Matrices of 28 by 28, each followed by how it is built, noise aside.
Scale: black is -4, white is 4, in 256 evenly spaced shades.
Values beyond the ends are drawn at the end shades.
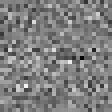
uneven rows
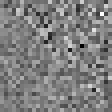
upper triangular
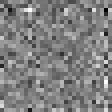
low rank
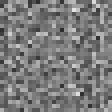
repeating rows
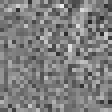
upper triangular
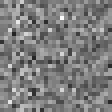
repeating rows
